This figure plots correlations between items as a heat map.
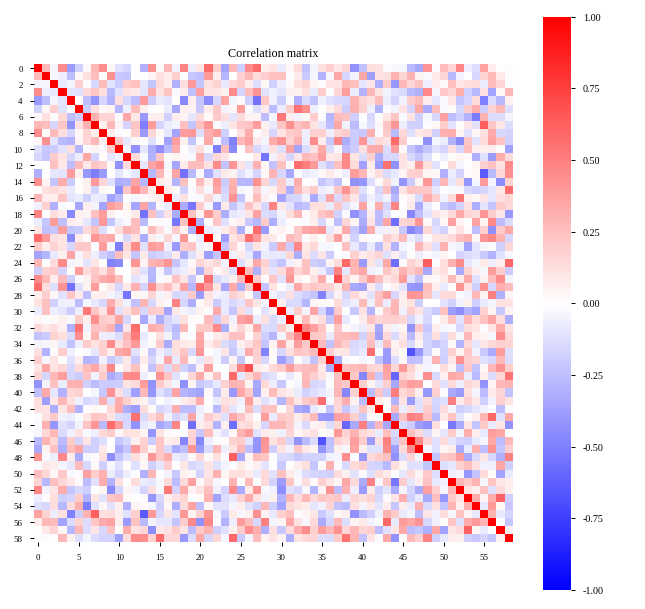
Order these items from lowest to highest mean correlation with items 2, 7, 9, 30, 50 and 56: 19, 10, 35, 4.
4, 35, 10, 19
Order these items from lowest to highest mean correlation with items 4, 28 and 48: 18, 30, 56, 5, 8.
18, 30, 5, 8, 56
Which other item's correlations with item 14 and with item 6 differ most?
11
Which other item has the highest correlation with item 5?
32
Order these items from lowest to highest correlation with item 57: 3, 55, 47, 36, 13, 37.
47, 55, 3, 13, 36, 37
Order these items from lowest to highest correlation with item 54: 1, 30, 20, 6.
6, 30, 20, 1
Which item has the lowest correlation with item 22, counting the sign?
10
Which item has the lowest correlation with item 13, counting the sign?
55
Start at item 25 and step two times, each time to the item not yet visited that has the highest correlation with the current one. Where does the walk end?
26
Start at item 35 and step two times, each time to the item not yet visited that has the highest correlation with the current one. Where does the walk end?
51
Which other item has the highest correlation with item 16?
52
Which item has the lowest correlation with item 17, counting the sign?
19
